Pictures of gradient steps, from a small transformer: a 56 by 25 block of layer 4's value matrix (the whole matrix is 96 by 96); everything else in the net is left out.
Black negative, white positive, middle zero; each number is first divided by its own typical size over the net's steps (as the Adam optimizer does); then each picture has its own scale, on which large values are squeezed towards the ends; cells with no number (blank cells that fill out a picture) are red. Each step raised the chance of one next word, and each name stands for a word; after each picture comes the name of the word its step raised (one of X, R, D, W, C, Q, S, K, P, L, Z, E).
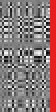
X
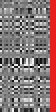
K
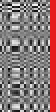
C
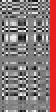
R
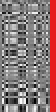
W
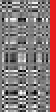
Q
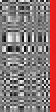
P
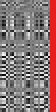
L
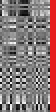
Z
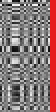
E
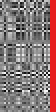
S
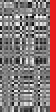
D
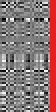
Q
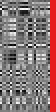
S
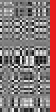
X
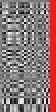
W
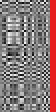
L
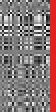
D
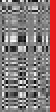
P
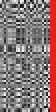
E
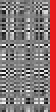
S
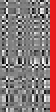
K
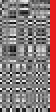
E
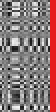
Z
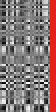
Z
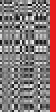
C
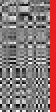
C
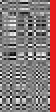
L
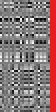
Q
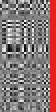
E
